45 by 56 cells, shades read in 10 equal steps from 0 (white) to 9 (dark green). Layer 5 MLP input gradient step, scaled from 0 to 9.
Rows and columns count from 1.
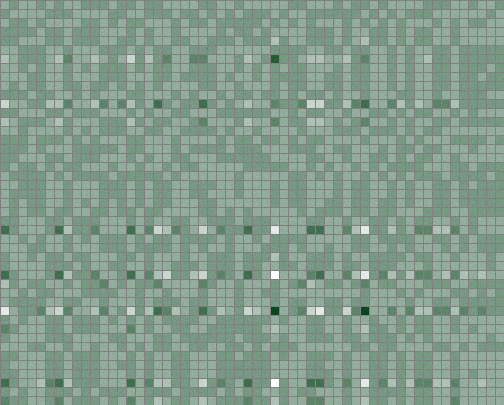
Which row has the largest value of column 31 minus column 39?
35
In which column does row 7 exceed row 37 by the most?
31
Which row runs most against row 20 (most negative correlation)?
38
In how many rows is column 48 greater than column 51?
9
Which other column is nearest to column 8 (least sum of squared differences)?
44
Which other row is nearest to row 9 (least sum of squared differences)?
6
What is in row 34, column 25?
4
